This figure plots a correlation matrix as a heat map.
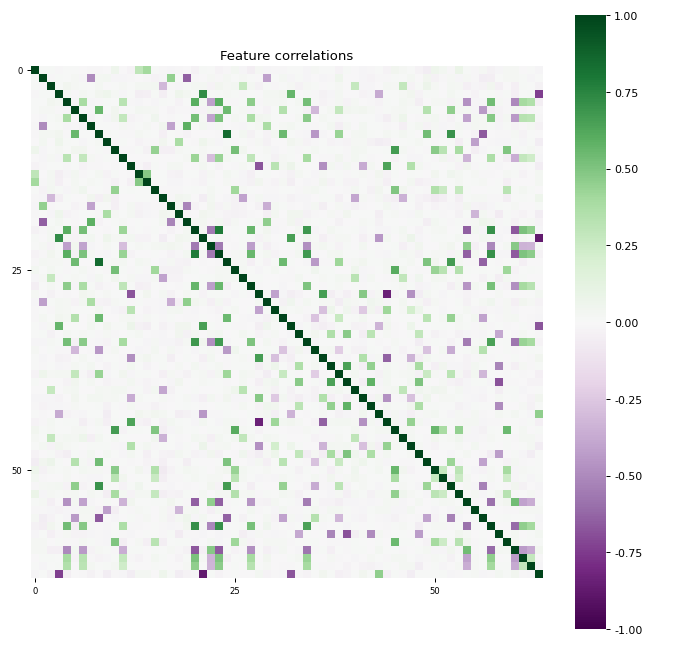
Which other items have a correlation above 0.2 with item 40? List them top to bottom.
2, 26, 46
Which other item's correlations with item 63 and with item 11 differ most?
21
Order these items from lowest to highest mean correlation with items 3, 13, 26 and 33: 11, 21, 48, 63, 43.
63, 43, 11, 48, 21
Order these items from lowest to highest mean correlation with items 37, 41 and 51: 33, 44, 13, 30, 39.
44, 30, 13, 33, 39
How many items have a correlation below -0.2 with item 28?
4
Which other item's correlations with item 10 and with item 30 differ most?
45
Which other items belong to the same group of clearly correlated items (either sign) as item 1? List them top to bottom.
7, 17, 19, 29
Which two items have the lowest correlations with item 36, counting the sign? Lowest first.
44, 12
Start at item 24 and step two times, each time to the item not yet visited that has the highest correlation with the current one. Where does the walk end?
52
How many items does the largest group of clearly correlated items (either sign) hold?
13
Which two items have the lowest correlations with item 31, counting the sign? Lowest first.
56, 35
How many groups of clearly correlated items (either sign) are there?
10
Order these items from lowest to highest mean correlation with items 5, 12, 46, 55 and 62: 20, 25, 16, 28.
28, 16, 25, 20
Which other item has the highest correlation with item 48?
39
